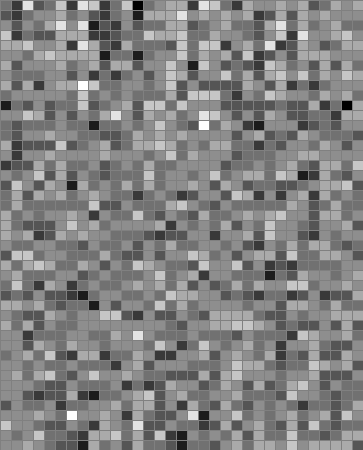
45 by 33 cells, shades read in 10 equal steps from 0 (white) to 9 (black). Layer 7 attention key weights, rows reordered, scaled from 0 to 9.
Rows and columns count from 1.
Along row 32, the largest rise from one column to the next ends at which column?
12
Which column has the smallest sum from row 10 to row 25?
19
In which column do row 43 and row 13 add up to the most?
9
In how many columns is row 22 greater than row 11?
12
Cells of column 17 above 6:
5
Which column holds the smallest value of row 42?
7
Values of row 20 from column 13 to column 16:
7 5 4 5
